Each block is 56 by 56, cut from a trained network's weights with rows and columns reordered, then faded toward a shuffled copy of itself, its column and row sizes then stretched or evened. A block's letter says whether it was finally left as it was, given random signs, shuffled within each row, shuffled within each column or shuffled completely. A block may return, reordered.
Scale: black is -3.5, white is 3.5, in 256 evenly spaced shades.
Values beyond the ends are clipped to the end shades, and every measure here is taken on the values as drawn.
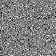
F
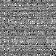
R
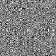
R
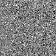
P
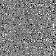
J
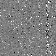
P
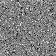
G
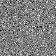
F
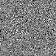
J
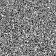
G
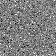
G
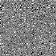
J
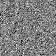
G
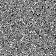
G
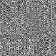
R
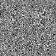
J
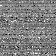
F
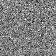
G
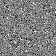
G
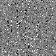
P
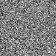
J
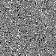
P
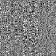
R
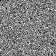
G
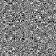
R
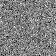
G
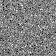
G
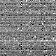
R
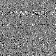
J
